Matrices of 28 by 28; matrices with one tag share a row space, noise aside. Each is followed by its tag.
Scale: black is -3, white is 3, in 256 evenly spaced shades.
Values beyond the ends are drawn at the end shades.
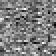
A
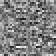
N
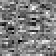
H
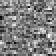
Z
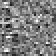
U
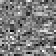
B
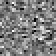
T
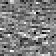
H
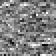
H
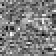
B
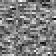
H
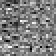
U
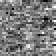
B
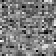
B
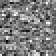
U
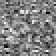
U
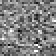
N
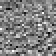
A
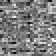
Z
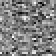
T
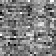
Z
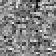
N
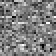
T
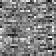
Z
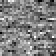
Z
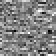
Z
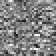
N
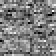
Z
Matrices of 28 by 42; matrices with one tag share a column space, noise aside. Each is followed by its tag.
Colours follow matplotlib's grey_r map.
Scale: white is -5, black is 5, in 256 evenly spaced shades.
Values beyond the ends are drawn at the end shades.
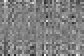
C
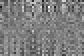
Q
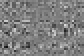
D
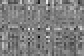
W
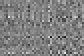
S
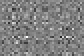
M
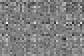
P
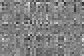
P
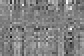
W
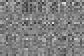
P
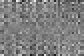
C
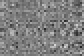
D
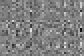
D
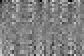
C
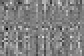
W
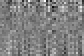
Q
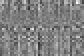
W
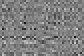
M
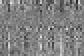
W
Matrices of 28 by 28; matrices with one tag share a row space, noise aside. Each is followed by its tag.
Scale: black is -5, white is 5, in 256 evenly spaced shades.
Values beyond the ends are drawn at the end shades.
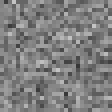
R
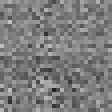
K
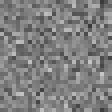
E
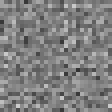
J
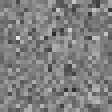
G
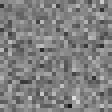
E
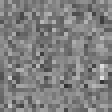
E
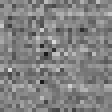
K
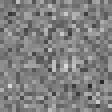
G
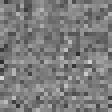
J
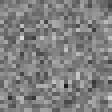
R
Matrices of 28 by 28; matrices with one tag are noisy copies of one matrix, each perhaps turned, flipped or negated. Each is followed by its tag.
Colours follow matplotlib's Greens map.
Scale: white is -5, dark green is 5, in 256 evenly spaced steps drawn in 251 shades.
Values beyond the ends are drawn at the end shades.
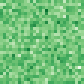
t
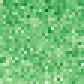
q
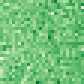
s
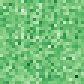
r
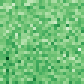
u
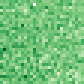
u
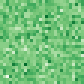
r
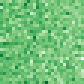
s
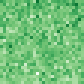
q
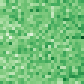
q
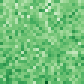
q
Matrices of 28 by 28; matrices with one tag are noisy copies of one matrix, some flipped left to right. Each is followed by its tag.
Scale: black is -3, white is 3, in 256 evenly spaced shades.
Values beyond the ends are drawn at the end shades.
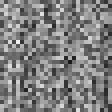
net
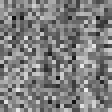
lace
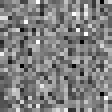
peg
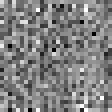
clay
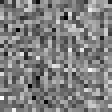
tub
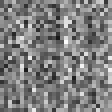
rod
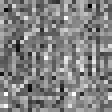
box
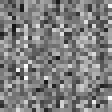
lace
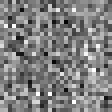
clay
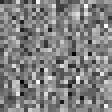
peg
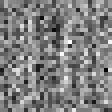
rod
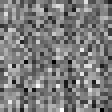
net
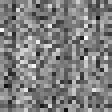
lace
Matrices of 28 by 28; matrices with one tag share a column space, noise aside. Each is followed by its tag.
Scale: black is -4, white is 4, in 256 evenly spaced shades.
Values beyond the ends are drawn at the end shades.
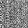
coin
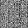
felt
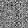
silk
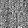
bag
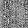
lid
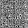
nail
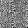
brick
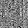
bag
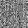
felt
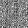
bag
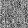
lid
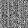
brick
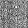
nail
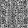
lid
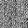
felt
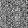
silk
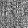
bag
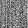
bag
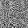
brick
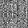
felt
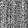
lid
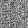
felt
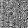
bag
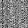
coin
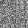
lid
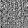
silk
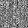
lid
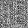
lid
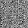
coin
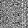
silk
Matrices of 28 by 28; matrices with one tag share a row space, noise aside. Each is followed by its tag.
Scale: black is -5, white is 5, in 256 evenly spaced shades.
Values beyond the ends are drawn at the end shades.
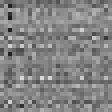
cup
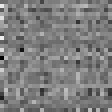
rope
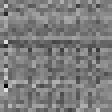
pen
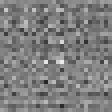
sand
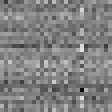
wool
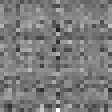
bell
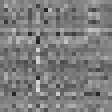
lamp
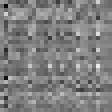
pen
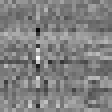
lamp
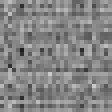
cup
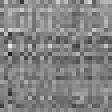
cup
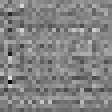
cup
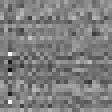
cup
